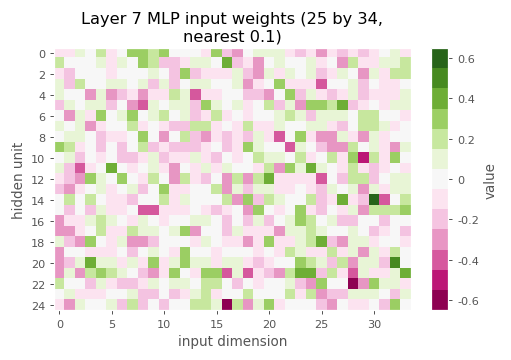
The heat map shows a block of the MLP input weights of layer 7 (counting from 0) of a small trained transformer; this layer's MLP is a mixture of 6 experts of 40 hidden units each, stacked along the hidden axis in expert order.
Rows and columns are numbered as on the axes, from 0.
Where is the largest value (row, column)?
14, 30
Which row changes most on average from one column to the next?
21
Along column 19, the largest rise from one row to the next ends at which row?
15
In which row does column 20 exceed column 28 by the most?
22
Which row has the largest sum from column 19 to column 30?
6
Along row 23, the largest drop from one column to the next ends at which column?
25
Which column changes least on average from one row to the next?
4
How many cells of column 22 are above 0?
11
